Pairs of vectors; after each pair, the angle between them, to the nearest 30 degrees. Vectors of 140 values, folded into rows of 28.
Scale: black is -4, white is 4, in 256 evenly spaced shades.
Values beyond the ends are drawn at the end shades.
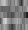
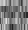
30 degrees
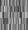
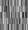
150 degrees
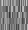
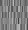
120 degrees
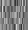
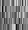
150 degrees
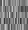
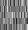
90 degrees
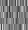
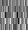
60 degrees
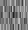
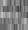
120 degrees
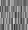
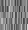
60 degrees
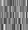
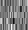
90 degrees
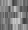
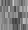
150 degrees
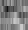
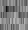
30 degrees
